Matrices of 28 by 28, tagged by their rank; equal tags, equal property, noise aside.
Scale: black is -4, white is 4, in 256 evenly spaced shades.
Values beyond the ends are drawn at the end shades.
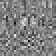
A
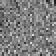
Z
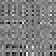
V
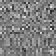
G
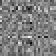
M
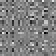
M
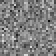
Z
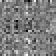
M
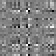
V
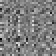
G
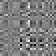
V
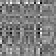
V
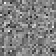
Z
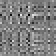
V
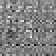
A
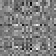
M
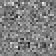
G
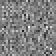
Z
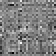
A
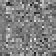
G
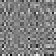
M
